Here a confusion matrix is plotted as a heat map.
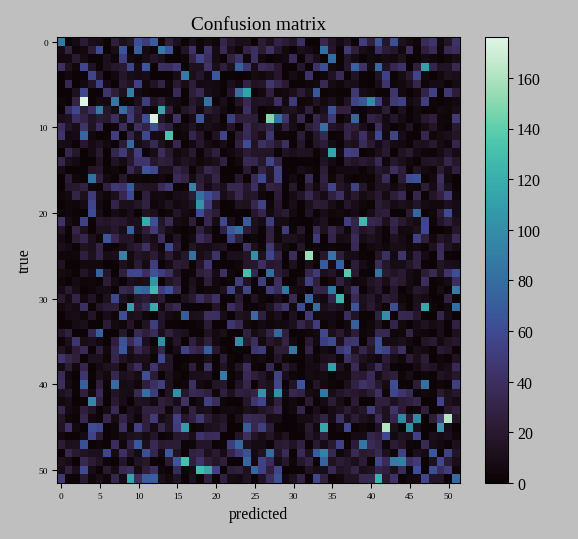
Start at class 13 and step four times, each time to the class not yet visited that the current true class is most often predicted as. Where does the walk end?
24
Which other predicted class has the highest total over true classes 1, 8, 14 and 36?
13
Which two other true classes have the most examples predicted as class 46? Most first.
44, 20
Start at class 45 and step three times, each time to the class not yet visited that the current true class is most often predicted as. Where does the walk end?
16
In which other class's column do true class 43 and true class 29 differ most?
12
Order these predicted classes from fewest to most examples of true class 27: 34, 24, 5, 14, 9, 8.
34, 8, 14, 9, 5, 24
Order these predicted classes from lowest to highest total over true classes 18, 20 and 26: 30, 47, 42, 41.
47, 30, 42, 41
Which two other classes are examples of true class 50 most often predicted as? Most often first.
18, 19
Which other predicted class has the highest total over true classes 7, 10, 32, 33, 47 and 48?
3
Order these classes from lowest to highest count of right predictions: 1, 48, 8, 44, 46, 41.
1, 41, 46, 48, 8, 44
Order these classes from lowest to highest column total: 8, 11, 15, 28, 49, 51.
49, 15, 51, 8, 28, 11
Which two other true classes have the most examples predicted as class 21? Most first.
39, 11
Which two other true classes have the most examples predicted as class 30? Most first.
36, 7
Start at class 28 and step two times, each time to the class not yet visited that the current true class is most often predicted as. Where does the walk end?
9
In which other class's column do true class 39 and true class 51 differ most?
41
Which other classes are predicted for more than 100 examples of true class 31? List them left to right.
9, 12, 47
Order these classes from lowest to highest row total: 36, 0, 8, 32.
32, 8, 0, 36
